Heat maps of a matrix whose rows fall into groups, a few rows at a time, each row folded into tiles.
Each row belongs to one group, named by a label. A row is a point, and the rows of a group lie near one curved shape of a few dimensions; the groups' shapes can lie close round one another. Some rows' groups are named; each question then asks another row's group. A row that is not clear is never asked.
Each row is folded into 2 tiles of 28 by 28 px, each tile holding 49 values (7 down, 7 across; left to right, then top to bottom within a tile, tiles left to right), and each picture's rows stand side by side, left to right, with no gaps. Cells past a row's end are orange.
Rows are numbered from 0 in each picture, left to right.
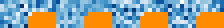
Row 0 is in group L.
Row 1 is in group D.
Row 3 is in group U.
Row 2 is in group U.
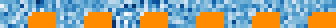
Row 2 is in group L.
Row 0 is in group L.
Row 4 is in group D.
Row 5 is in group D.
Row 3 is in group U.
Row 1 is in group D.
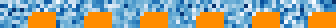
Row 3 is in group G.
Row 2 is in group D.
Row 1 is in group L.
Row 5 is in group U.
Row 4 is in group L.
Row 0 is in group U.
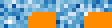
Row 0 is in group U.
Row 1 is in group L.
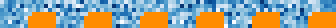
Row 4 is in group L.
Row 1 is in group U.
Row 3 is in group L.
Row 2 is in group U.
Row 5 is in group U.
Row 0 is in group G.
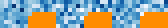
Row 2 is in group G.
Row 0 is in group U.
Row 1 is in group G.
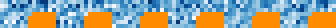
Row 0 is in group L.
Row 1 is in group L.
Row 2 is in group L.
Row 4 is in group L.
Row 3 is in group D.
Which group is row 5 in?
L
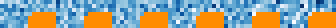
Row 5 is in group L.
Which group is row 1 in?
D
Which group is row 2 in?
D
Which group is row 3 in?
G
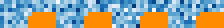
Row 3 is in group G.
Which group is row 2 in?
G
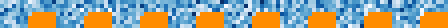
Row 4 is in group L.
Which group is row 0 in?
U
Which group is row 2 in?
D
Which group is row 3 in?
G
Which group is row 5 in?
L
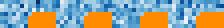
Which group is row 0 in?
L
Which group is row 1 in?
D
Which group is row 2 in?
U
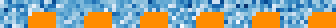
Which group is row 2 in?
L
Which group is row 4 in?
L
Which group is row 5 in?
D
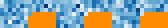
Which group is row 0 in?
G
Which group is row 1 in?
L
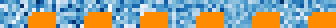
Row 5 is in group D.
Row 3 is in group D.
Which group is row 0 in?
L
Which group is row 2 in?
G
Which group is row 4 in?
D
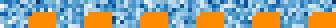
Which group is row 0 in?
L
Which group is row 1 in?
G
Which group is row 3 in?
U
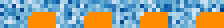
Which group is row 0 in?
U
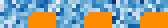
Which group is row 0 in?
L
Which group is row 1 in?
L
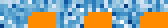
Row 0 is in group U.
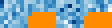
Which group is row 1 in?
U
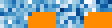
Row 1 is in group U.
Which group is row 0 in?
G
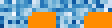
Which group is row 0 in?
D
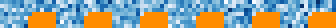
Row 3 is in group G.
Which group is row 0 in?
G
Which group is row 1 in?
U
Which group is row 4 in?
U
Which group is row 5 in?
L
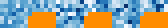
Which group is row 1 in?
U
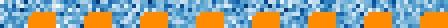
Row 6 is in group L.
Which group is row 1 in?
G
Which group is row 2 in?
L
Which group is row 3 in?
U
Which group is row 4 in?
G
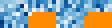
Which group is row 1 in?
L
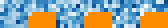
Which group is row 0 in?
L
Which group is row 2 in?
G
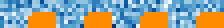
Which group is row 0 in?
D
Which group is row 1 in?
G
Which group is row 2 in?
U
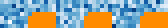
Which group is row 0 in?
U
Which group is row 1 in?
D
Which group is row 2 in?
U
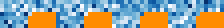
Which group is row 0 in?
L
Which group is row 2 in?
L
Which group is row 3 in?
L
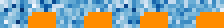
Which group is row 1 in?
D
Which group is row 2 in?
U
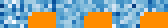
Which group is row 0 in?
U
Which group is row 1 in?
D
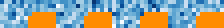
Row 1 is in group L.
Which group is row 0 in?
D
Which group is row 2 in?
L
